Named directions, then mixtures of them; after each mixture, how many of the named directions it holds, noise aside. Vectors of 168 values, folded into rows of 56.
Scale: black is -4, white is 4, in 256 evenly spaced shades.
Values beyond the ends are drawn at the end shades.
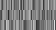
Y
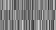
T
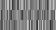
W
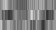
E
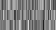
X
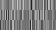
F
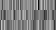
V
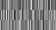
two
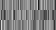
one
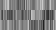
three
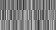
two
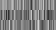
three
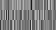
one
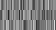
one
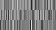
one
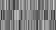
four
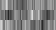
one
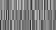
one
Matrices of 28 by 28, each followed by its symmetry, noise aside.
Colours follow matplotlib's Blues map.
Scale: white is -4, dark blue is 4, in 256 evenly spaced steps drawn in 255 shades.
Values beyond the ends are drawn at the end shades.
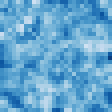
symmetric.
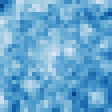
symmetric.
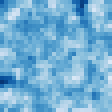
symmetric.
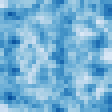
mirrored top to bottom.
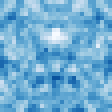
mirrored left to right.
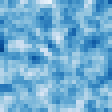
antisymmetric.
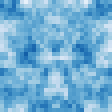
mirrored left to right.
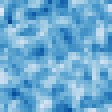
no symmetry.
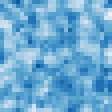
no symmetry.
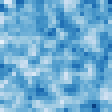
antisymmetric.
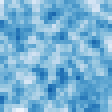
no symmetry.
